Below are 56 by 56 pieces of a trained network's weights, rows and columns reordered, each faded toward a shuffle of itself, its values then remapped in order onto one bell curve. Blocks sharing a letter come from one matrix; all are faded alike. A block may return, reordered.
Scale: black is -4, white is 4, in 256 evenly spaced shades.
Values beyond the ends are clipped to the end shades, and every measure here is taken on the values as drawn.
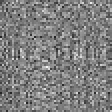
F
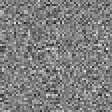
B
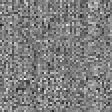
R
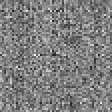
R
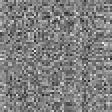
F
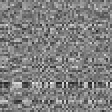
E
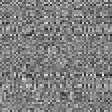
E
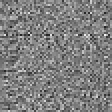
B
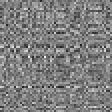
E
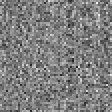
R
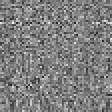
F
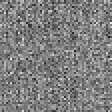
R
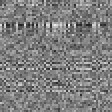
E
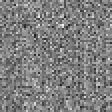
R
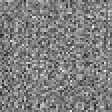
R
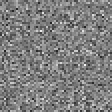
B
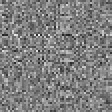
B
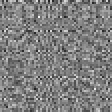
E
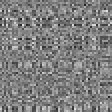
E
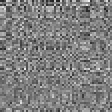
E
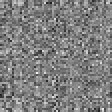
F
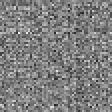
R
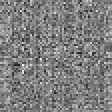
R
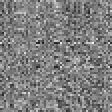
F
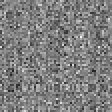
R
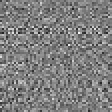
E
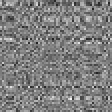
E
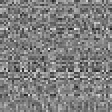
E
